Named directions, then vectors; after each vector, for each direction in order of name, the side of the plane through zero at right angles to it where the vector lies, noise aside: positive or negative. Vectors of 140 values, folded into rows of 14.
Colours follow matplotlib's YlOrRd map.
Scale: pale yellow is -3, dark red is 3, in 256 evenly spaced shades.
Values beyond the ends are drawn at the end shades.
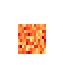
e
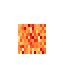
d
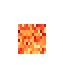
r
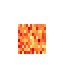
negative, positive, positive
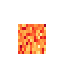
positive, positive, positive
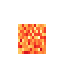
positive, positive, negative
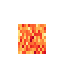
positive, negative, negative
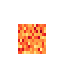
negative, negative, positive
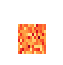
negative, negative, positive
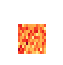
negative, positive, positive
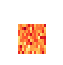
positive, positive, positive
